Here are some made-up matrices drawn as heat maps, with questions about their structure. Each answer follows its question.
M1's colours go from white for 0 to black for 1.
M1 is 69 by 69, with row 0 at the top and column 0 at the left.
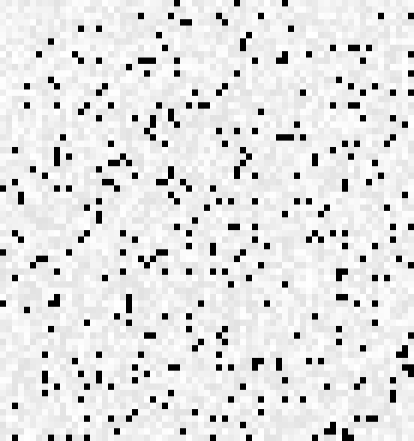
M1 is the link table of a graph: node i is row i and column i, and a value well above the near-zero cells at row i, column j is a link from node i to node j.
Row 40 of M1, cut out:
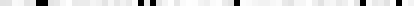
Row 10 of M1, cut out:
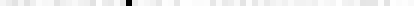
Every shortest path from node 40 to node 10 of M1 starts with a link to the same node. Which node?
node 25
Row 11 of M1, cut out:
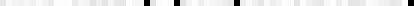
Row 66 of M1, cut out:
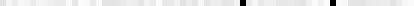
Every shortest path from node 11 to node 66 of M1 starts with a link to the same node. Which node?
node 39
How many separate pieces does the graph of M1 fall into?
4
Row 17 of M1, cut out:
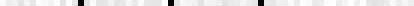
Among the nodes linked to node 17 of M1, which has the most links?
node 28
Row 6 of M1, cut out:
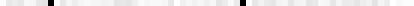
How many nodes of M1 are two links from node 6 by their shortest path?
10
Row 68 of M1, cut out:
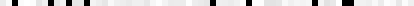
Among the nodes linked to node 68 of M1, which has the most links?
node 57
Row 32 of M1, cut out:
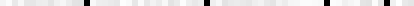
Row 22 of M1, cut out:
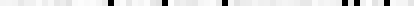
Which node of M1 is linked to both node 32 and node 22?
node 64
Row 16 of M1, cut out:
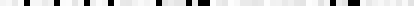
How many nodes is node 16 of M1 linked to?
11
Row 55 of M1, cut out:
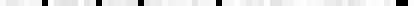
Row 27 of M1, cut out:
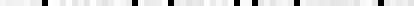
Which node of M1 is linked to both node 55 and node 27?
node 7
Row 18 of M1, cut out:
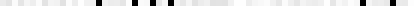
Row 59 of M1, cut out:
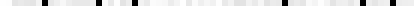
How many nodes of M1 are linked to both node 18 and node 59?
4
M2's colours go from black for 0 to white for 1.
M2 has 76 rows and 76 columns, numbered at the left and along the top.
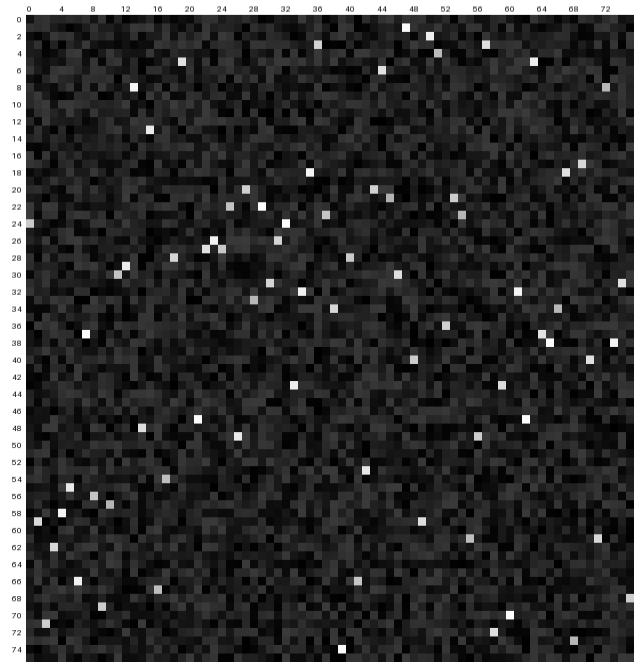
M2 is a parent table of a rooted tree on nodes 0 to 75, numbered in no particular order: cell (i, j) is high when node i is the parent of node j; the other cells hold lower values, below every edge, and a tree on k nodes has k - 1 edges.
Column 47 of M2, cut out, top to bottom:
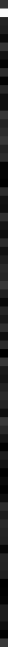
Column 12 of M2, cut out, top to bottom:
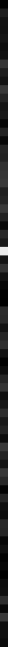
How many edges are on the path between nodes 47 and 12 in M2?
8
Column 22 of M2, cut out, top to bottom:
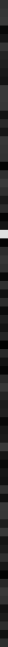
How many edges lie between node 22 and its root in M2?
2
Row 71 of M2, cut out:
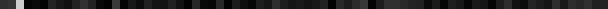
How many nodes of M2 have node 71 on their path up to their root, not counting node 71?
2
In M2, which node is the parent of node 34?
32
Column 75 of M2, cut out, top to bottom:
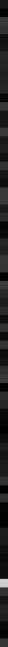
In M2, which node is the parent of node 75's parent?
73
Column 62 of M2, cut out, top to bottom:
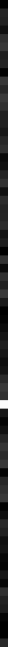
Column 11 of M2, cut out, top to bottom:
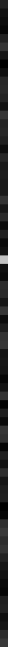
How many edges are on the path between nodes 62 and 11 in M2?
8
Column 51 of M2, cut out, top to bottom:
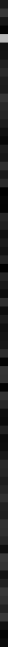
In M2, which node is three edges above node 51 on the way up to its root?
72
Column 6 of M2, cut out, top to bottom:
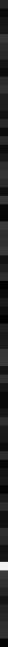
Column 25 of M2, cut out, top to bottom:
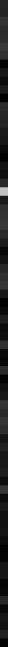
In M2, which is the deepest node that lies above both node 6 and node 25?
27
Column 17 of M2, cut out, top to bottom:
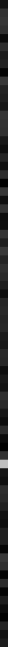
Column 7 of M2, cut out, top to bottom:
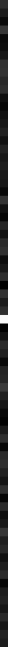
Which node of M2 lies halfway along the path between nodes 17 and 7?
23
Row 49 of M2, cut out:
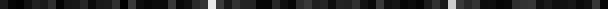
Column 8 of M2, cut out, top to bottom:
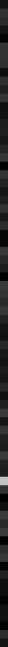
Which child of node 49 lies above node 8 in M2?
56
